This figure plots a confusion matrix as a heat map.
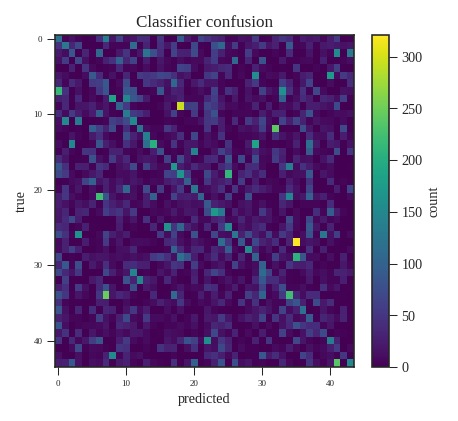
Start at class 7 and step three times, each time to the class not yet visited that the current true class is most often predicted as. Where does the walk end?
25
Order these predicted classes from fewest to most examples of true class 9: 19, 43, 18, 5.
43, 5, 19, 18
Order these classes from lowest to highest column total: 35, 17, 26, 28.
26, 28, 35, 17
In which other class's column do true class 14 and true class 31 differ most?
29
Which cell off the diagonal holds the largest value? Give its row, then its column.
27, 35
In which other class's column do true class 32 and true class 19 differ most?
12
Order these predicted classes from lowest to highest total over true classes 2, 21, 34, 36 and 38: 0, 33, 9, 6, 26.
26, 9, 33, 0, 6
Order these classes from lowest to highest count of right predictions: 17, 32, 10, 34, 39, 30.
32, 39, 30, 10, 17, 34
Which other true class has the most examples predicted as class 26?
3
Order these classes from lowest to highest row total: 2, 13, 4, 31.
4, 13, 31, 2
